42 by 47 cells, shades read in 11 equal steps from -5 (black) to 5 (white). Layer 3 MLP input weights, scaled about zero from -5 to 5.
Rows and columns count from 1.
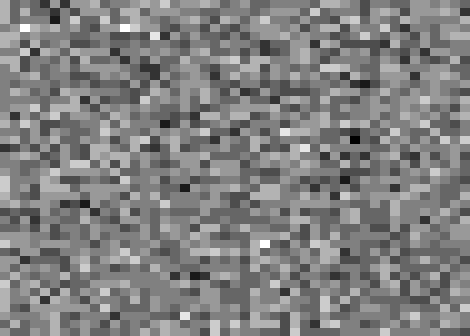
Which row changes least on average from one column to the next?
22
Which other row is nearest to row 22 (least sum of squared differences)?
42
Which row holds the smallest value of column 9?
26
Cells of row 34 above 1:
5
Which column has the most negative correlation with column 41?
34
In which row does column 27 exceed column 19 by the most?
24
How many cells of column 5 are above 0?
16
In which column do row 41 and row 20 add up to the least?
37
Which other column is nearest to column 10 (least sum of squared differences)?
18
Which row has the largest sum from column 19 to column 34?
32
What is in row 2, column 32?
3
